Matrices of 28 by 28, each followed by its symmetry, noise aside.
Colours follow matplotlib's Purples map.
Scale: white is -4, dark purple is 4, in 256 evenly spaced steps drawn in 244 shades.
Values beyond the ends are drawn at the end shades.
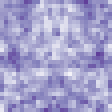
mirrored left to right.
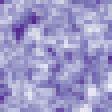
symmetric.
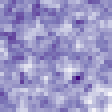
symmetric.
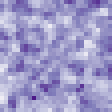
antisymmetric.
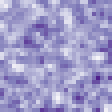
symmetric.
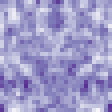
mirrored left to right.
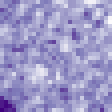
symmetric across the other diagonal.
